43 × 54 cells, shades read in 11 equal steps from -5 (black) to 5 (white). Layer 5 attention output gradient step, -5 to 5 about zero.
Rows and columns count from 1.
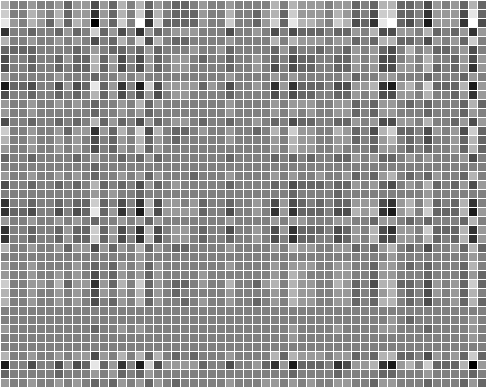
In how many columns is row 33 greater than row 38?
20
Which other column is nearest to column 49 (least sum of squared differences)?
36
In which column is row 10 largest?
11
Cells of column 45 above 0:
10
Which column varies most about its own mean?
53
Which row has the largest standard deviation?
3
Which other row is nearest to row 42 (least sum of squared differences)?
22
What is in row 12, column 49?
0
